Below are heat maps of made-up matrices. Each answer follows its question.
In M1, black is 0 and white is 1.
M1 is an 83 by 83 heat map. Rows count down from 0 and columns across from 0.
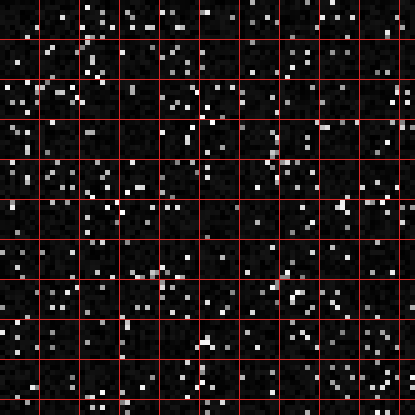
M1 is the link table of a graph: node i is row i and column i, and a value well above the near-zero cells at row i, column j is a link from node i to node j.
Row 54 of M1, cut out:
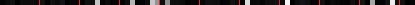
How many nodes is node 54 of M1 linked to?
9
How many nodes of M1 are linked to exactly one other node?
8
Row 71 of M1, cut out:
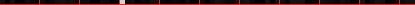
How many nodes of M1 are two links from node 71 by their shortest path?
6
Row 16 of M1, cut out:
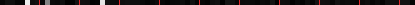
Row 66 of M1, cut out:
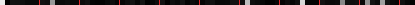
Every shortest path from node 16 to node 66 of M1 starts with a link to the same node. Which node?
node 9
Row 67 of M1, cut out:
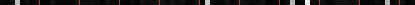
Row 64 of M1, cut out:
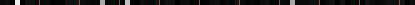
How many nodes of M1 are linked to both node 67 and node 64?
2
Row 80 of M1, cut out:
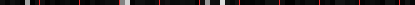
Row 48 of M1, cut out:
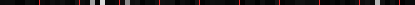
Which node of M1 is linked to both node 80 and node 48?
node 25
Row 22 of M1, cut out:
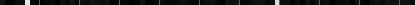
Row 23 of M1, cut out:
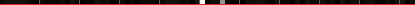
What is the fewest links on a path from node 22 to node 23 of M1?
4
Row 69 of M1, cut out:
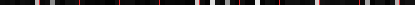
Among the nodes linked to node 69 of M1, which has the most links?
node 10
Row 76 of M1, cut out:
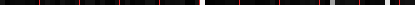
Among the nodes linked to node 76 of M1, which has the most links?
node 77
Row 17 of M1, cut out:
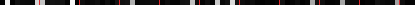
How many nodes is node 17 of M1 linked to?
11
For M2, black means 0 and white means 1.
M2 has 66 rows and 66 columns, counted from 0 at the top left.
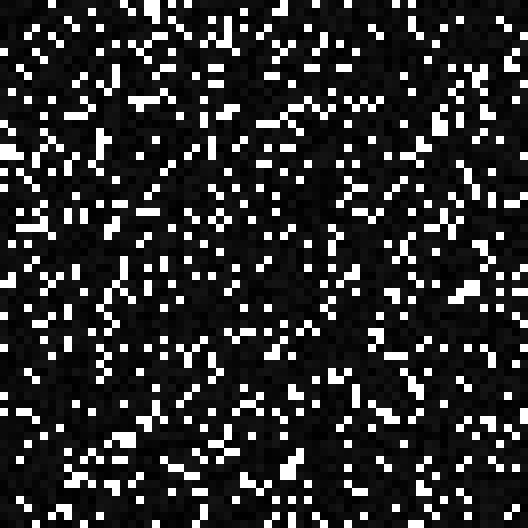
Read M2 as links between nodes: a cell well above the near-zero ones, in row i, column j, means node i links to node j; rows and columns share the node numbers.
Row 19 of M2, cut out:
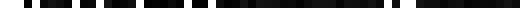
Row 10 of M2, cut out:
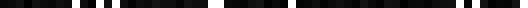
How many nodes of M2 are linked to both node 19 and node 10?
4
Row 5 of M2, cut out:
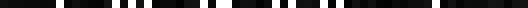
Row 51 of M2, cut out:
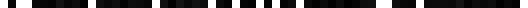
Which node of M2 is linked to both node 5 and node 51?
node 34
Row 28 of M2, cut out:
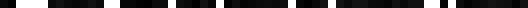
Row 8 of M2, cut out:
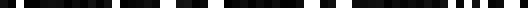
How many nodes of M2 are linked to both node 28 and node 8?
5
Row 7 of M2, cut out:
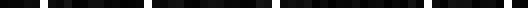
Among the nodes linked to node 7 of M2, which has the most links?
node 18
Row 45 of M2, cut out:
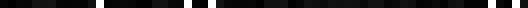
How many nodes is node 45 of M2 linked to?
5
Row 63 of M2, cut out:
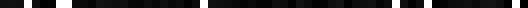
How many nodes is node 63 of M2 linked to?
7
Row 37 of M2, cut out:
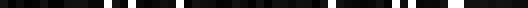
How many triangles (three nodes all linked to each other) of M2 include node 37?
1
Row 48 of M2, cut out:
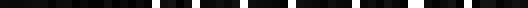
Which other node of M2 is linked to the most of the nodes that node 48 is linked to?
node 65
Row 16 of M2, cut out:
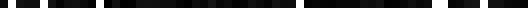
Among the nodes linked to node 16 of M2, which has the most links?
node 12
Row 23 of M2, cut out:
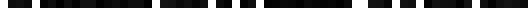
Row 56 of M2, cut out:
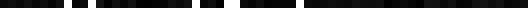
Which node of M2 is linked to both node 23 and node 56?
node 29
